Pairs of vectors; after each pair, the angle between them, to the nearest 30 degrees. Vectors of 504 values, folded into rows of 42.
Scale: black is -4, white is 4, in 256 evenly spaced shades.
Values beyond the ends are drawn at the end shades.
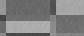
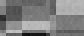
30 degrees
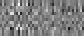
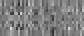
150 degrees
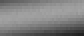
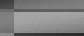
60 degrees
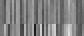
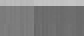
90 degrees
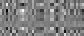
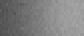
90 degrees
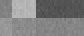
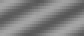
90 degrees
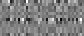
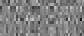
120 degrees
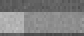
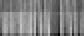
60 degrees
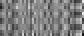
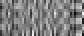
30 degrees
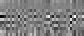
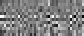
150 degrees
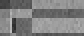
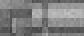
120 degrees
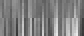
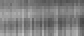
60 degrees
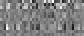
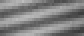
90 degrees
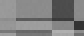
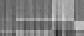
150 degrees
